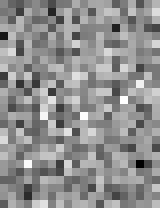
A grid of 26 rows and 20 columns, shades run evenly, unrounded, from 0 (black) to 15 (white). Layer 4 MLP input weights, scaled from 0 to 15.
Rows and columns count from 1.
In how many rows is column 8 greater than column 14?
11
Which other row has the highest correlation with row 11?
6
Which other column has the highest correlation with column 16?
7
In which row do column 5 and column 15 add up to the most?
26
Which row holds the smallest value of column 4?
25
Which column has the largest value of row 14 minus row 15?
14
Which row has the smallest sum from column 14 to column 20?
4
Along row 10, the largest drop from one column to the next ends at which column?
5
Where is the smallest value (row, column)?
21, 18
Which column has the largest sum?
13
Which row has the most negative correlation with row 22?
19
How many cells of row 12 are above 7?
17
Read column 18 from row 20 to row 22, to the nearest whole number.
8 0 7
